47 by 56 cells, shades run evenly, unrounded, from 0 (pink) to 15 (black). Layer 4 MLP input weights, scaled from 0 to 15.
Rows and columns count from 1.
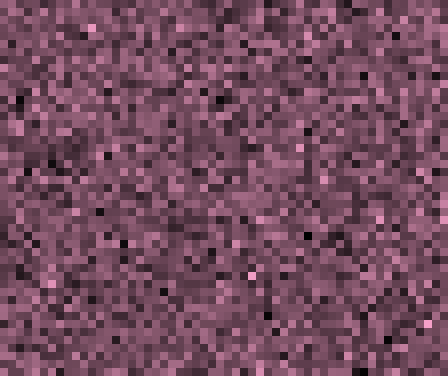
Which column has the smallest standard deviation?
20
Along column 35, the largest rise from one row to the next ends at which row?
42
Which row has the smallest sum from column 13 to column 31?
9
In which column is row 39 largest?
47
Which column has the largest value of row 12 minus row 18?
14
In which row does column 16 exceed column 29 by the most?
11
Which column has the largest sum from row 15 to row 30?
39
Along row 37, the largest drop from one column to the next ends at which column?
52
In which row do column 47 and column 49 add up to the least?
35
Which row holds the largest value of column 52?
10
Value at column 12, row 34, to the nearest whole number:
9
